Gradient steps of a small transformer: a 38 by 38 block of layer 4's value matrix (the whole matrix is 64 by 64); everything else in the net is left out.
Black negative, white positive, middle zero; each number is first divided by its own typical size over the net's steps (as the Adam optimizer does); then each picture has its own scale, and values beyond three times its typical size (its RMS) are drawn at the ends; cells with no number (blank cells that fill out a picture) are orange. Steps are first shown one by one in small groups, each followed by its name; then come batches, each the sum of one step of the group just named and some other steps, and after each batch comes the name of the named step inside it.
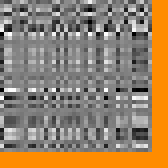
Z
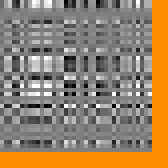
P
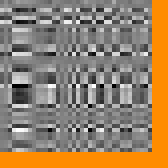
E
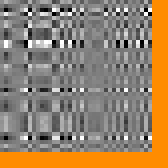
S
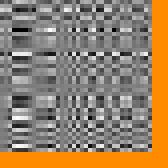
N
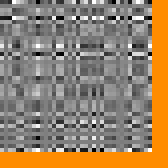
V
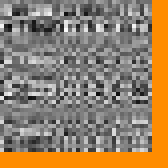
E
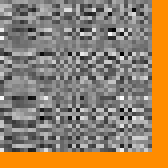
N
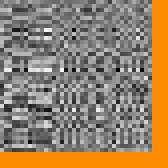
N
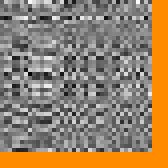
P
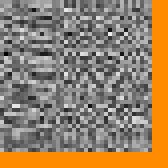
E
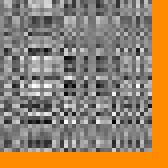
P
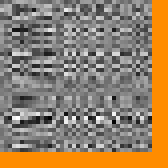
N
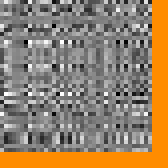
S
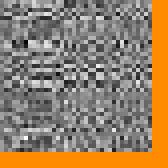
S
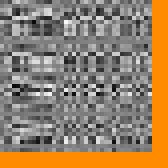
E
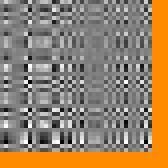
S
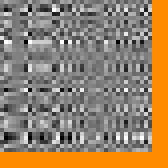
S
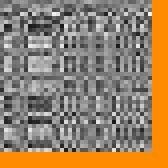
Z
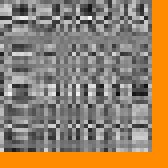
E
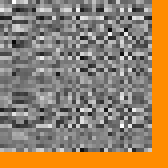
V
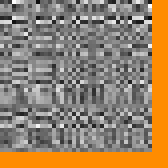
V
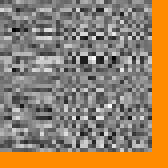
N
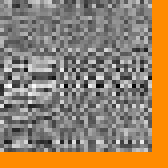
P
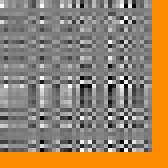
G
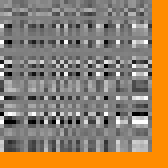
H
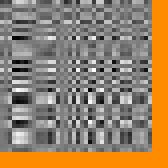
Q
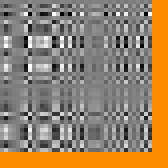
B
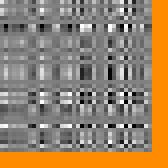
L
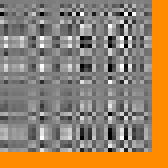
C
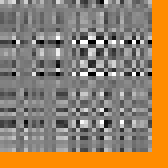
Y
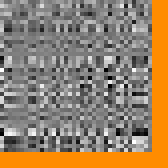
G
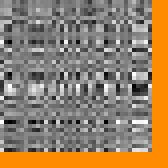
H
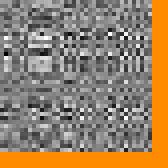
B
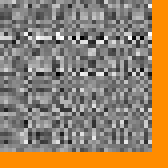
Y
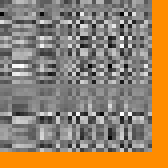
C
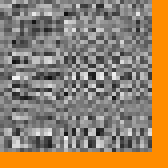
Y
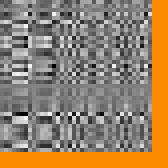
B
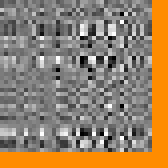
C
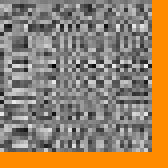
B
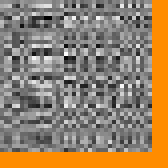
G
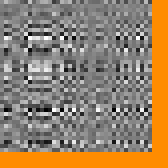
B
